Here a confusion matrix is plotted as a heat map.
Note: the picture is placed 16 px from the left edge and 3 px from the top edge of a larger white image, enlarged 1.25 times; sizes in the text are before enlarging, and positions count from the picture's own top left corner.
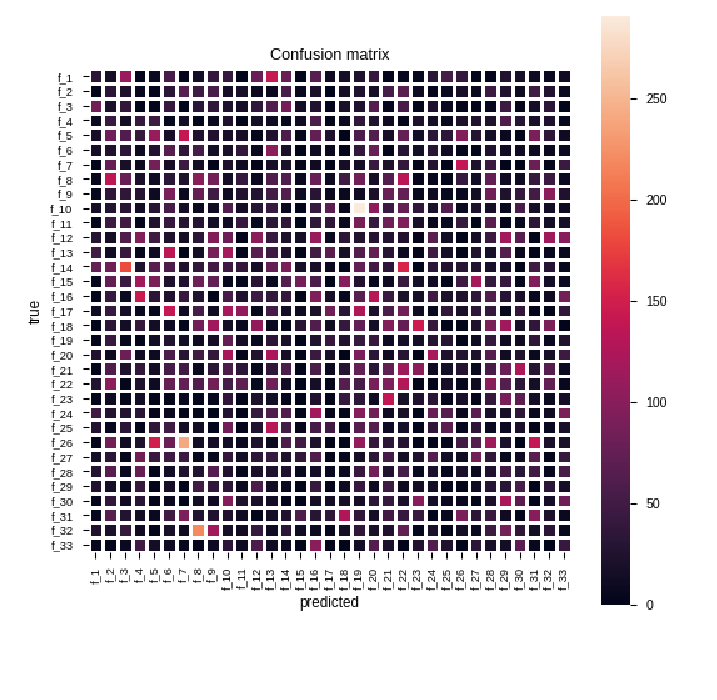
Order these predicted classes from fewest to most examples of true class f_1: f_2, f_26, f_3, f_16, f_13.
f_2, f_26, f_16, f_3, f_13
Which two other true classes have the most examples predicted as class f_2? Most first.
f_8, f_22
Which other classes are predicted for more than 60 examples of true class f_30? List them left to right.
f_10, f_23, f_29, f_33
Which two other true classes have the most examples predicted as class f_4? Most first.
f_16, f_15
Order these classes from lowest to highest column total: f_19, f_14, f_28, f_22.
f_14, f_28, f_22, f_19
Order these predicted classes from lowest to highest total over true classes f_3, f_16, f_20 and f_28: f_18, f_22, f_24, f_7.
f_18, f_7, f_22, f_24
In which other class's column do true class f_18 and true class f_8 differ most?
f_23
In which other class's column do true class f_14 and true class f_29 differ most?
f_3
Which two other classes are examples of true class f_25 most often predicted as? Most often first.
f_13, f_10
